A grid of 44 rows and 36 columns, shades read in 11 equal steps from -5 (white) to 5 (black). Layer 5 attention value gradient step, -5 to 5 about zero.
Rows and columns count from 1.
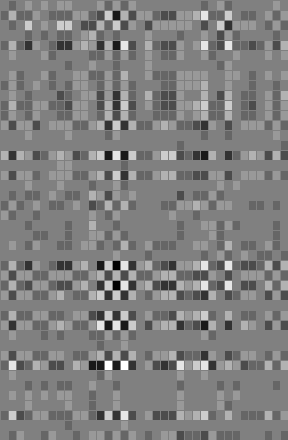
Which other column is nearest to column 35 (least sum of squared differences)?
32
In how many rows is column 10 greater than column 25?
9
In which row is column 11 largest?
3
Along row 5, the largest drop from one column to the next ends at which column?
16
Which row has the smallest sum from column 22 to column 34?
37
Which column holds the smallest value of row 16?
15
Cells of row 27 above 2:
7
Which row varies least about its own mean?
31
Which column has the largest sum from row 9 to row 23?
14
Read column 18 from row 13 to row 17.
1 0 0 1 0
